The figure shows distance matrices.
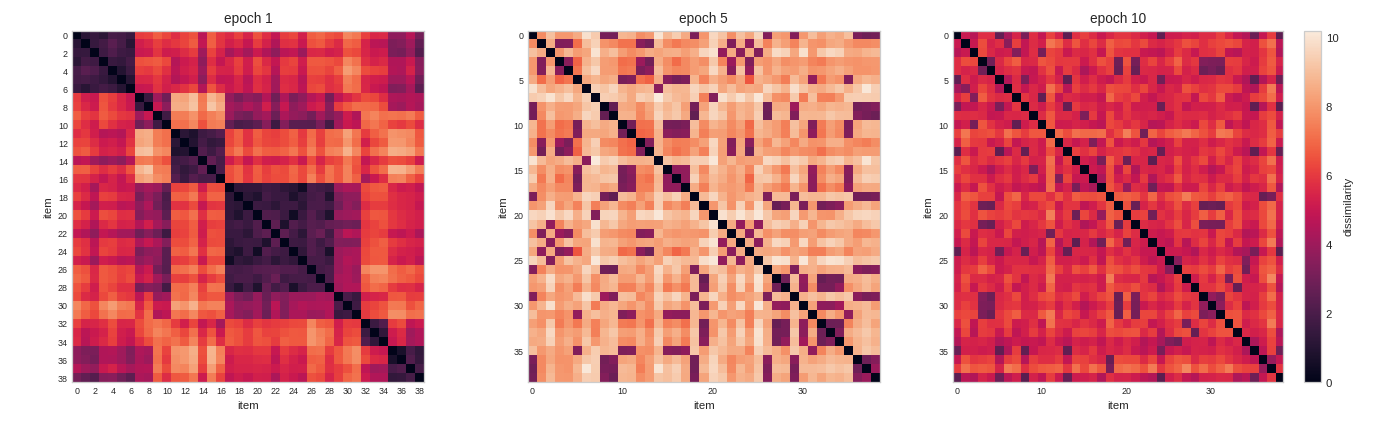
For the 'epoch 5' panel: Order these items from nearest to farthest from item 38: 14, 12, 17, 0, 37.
0, 37, 12, 17, 14
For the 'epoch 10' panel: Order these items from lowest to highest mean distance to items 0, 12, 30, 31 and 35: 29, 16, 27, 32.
29, 16, 27, 32
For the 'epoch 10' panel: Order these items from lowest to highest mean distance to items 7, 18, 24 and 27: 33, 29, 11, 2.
2, 33, 29, 11
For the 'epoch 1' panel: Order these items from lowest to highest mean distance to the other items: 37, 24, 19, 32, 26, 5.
19, 24, 5, 26, 37, 32
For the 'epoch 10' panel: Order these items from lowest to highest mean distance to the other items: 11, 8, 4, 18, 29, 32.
8, 4, 29, 32, 18, 11
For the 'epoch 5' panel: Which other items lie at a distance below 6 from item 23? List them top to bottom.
2, 21, 25
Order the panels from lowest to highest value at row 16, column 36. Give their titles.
epoch 10, epoch 1, epoch 5
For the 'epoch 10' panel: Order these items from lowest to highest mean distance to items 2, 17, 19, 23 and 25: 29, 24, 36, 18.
24, 29, 36, 18
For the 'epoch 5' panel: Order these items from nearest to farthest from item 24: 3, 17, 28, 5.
3, 5, 17, 28
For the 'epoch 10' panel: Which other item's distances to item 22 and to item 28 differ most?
11
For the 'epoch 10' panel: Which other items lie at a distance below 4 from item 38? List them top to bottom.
0, 5, 8, 13, 24, 35
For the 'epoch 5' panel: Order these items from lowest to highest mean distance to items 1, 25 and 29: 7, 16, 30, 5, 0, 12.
12, 0, 5, 16, 30, 7
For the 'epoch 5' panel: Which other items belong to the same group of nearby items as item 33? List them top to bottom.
19, 27, 28, 30, 32, 34
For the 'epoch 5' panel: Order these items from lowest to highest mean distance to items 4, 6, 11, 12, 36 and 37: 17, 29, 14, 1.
1, 29, 17, 14
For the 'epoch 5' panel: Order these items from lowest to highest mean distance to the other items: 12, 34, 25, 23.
12, 34, 23, 25
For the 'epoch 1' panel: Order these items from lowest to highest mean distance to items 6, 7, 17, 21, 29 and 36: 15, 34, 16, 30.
30, 34, 16, 15
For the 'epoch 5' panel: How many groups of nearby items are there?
7
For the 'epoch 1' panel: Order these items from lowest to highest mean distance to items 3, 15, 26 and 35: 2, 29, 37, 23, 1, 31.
2, 1, 23, 37, 29, 31
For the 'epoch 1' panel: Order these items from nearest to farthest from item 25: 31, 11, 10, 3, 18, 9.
18, 10, 9, 31, 3, 11
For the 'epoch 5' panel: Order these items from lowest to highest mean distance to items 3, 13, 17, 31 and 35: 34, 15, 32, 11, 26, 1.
11, 15, 1, 32, 34, 26
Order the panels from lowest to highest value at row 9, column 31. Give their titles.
epoch 1, epoch 10, epoch 5
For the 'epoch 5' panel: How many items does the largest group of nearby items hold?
9
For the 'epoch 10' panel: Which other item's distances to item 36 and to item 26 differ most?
18
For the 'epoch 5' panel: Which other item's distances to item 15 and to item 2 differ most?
25
